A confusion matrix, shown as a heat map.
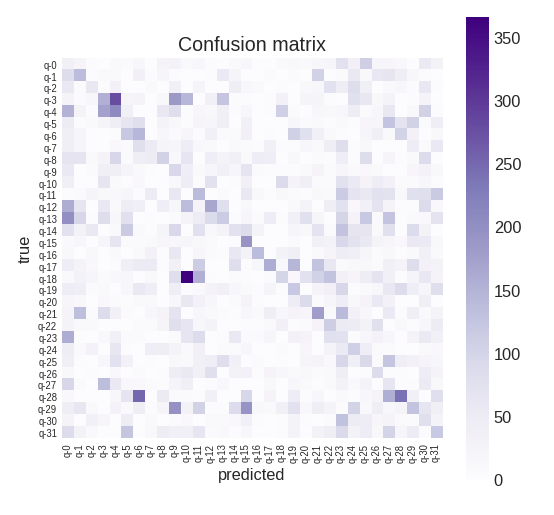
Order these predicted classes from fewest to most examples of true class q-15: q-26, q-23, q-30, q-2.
q-2, q-26, q-30, q-23
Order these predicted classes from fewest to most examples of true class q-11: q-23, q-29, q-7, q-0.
q-0, q-7, q-29, q-23
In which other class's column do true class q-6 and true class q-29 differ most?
q-9
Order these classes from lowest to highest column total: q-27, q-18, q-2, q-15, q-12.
q-2, q-18, q-12, q-15, q-27
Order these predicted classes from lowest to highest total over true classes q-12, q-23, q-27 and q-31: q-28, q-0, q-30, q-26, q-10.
q-28, q-26, q-30, q-10, q-0
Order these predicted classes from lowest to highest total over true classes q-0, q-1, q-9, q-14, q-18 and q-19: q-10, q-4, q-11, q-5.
q-4, q-5, q-11, q-10
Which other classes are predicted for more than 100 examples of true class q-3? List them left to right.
q-4, q-9, q-10, q-13
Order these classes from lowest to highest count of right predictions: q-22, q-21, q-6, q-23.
q-23, q-22, q-6, q-21
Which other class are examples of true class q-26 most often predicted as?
q-12
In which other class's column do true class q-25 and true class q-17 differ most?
q-19
